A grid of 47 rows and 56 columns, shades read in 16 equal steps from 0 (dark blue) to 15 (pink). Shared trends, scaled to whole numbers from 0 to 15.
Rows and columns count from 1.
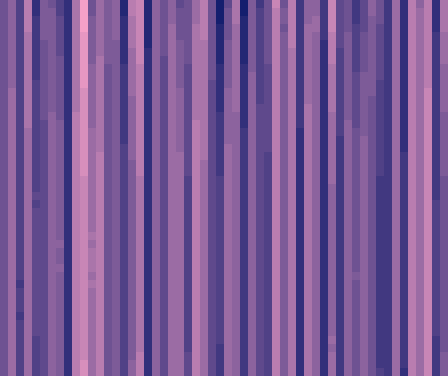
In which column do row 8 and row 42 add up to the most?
11
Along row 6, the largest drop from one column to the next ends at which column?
19
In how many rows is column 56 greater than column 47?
25
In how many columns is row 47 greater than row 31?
7
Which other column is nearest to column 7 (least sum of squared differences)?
44
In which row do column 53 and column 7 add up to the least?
1
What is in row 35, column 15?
7
